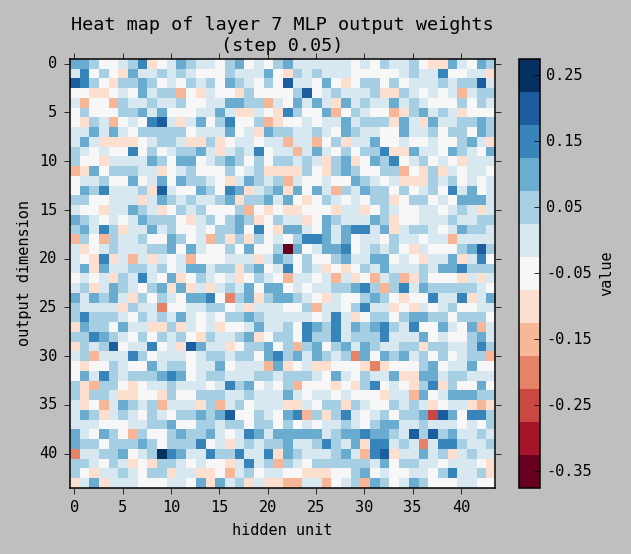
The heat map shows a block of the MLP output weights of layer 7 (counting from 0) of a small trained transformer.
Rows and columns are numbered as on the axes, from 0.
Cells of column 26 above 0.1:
1
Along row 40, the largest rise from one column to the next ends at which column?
31
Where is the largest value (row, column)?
40, 9
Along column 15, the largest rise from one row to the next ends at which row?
36
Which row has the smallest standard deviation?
37
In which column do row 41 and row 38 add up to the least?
6
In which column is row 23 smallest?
32
